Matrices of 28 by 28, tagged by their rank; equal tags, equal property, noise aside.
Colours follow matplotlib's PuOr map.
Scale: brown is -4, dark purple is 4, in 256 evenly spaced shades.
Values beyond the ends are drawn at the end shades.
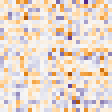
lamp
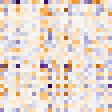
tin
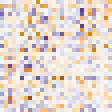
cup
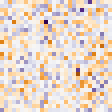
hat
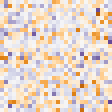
hat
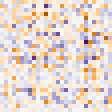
lamp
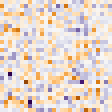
hat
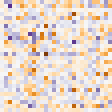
lamp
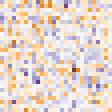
lamp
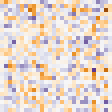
lamp
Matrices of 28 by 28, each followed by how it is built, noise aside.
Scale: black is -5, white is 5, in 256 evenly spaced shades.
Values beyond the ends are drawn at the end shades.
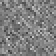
Toeplitz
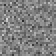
noise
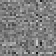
low rank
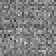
blocks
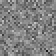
Toeplitz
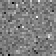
sparse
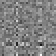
low rank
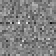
uneven rows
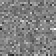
uneven rows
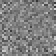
low rank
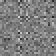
low rank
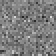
uneven rows
